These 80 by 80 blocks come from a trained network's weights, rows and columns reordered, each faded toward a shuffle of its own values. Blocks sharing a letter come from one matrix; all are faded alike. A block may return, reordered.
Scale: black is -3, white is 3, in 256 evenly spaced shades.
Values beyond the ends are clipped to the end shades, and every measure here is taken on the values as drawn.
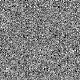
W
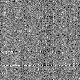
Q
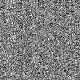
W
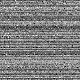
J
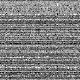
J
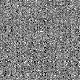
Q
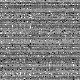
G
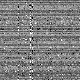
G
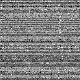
J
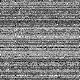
J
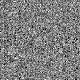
W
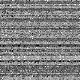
J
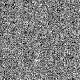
W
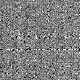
Q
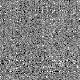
Q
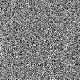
W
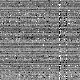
G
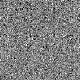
W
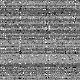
G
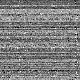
J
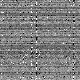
G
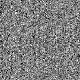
W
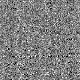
Q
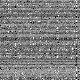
G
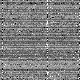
G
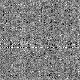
Q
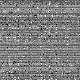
G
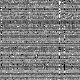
G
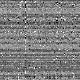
G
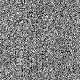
W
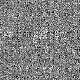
Q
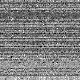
J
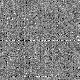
Q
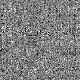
Q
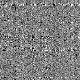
Q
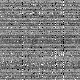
G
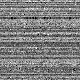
J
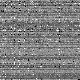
G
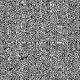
Q
